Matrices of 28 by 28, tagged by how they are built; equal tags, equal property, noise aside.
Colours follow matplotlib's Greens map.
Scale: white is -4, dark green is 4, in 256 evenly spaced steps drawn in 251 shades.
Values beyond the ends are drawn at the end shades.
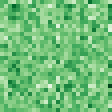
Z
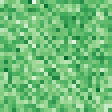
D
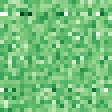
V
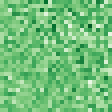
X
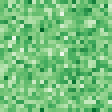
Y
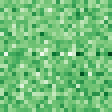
V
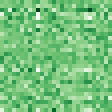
Z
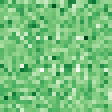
V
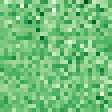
X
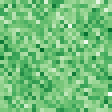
D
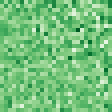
X
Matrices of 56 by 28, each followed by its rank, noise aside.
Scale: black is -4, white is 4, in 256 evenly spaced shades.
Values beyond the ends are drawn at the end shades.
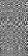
three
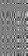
two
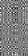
two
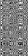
three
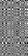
two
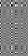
one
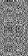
four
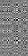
two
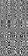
four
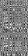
four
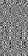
three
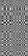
one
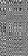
two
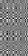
one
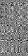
four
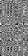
three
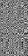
four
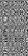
three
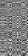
two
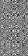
four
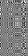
two
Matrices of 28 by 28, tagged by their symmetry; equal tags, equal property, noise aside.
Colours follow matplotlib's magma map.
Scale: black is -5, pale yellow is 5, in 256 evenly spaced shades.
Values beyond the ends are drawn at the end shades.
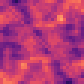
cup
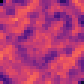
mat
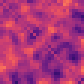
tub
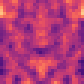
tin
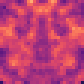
tin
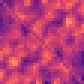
cup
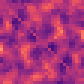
cup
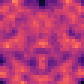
tin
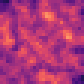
mat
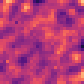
mat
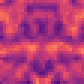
tin
